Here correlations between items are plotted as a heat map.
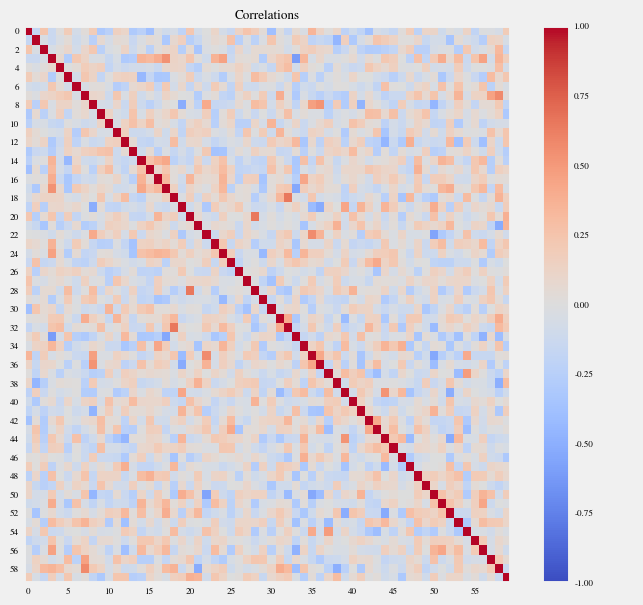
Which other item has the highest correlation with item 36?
8
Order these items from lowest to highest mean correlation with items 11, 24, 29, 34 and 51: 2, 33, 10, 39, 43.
33, 10, 39, 2, 43
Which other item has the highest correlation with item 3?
17
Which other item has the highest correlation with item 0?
35
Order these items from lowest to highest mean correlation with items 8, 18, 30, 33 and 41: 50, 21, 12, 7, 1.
50, 7, 21, 1, 12
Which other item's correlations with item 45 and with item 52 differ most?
44
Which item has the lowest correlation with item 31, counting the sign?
39
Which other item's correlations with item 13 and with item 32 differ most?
18
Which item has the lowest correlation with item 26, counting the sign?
43
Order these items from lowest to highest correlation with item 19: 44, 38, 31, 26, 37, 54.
31, 54, 38, 37, 26, 44
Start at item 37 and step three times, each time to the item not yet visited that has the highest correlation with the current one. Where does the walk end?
22
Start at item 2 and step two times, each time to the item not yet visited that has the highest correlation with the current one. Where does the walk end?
7
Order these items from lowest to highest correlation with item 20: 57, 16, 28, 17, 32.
32, 17, 57, 16, 28
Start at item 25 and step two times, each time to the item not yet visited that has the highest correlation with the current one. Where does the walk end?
42
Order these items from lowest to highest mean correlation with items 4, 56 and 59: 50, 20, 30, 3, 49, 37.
30, 37, 49, 20, 50, 3
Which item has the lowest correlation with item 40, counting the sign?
1
